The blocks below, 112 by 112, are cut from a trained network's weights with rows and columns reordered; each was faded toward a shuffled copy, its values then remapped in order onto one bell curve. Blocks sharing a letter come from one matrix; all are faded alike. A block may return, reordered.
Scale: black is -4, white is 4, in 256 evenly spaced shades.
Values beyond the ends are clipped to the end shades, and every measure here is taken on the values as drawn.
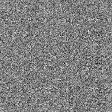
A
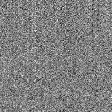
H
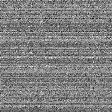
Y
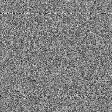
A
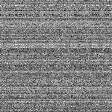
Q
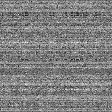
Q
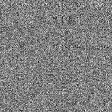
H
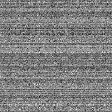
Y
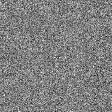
A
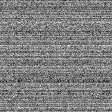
Q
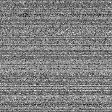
Y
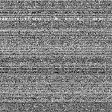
Q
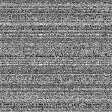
Q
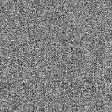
H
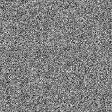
H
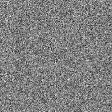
A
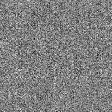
H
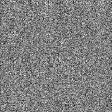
A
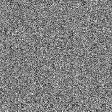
A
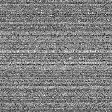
Y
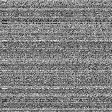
Q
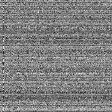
Y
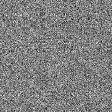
H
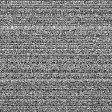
Q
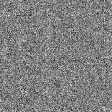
A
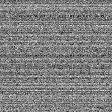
Q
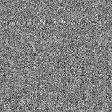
A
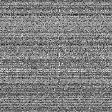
Y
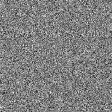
A
